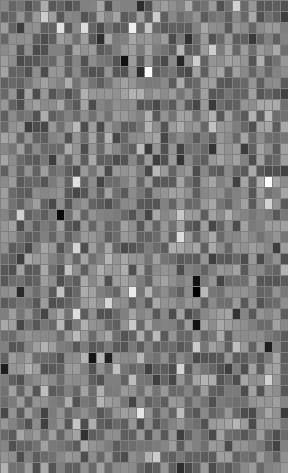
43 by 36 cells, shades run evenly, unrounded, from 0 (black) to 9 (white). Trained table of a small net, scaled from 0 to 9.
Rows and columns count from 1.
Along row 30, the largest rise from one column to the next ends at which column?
26
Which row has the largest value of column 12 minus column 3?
27
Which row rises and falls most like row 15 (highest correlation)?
6
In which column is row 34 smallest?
1
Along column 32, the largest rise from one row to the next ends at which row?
16
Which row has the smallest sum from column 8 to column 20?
32
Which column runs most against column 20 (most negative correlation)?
35
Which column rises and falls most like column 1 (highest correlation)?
31
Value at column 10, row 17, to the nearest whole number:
8
